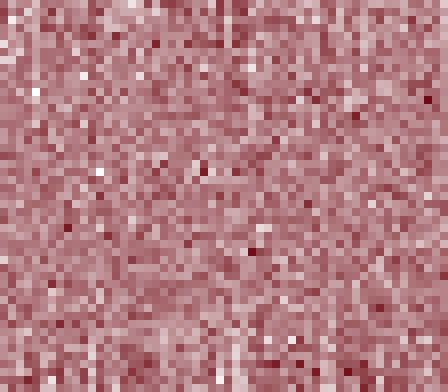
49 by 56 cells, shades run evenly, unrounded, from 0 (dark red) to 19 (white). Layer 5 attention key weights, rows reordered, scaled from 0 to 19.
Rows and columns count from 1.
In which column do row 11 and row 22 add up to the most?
13
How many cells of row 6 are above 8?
38
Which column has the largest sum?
5
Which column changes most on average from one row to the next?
37
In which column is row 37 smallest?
40
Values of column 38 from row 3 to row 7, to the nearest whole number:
15 8 7 10 10
